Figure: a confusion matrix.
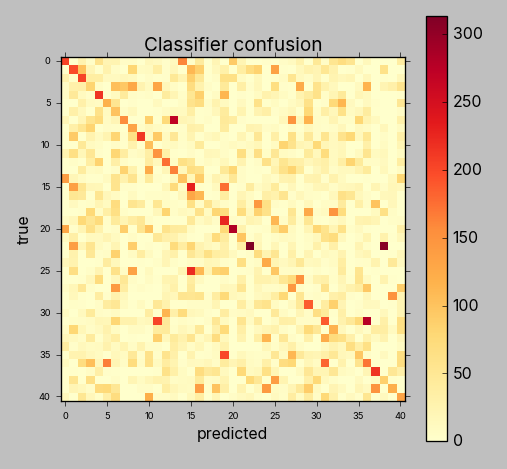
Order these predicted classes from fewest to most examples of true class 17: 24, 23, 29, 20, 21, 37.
20, 29, 21, 24, 37, 23
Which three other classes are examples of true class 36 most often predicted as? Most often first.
31, 5, 3
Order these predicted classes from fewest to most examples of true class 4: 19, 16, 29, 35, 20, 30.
20, 35, 29, 30, 16, 19
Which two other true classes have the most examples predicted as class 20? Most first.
0, 13
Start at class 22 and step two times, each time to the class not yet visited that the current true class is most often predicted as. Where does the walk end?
25
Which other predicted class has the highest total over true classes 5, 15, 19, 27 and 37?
6
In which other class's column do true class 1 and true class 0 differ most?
14
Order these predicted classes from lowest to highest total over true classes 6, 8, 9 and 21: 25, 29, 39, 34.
39, 25, 34, 29
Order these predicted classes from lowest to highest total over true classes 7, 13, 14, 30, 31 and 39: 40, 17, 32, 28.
17, 32, 28, 40
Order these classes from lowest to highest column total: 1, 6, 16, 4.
4, 1, 16, 6
